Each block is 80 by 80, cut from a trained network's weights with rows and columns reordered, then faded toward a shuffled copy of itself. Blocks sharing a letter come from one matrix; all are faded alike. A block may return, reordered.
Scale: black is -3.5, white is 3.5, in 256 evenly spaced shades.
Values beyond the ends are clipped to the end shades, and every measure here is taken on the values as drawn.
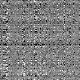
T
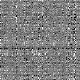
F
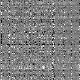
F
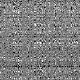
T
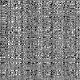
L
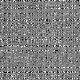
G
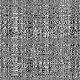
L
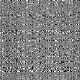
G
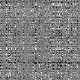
T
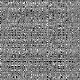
T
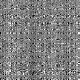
L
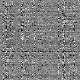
F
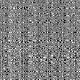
L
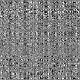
L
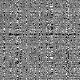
F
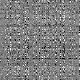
F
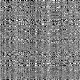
L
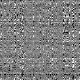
F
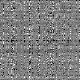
F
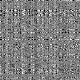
L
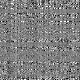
G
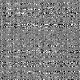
G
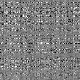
G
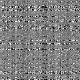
G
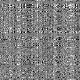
L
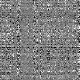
T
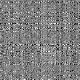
L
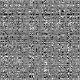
T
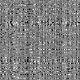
L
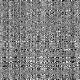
L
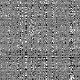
F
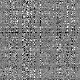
F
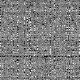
F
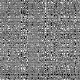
T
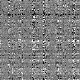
T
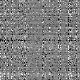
F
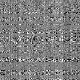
G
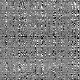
F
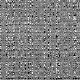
F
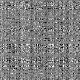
L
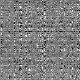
F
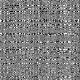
G
